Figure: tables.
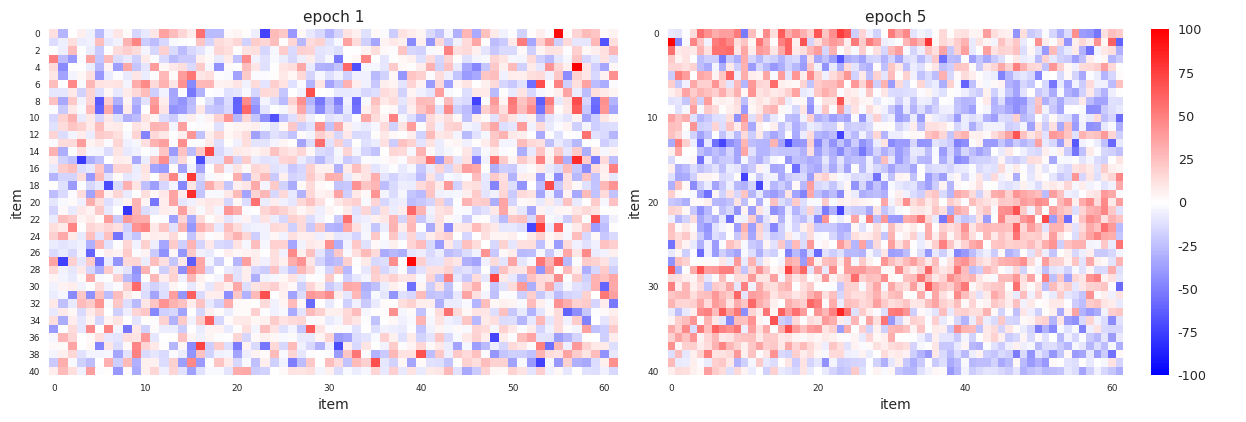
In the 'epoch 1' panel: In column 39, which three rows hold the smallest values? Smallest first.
30, 1, 39
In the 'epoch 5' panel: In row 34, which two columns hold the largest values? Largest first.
14, 29
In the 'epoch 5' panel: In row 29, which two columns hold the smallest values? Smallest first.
54, 52
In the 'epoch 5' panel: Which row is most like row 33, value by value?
0
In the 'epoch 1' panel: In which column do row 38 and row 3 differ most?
40
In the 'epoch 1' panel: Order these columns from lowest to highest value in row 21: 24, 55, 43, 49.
55, 43, 24, 49
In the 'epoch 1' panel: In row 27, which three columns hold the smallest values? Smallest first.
1, 15, 5
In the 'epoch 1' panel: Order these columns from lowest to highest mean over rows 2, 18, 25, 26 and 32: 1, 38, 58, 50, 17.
1, 50, 38, 17, 58
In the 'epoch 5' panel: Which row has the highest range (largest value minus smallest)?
1
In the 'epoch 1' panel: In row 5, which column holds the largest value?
15
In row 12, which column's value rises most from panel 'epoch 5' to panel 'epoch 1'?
15
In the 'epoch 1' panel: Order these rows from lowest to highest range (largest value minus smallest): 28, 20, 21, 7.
28, 20, 7, 21
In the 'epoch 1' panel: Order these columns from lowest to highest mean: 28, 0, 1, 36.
1, 36, 0, 28
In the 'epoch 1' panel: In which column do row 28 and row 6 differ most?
53
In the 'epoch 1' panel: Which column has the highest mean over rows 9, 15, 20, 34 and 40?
57
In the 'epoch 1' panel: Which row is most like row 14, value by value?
34
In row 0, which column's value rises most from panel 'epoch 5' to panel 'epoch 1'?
58
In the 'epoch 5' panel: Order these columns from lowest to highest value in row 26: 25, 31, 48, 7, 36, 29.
31, 25, 7, 36, 48, 29
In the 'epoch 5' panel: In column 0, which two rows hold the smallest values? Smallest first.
25, 27
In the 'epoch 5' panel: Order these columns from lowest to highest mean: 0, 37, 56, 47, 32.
56, 37, 32, 47, 0
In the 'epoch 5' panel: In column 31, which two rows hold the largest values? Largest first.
33, 28
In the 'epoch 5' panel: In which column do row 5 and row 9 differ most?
19
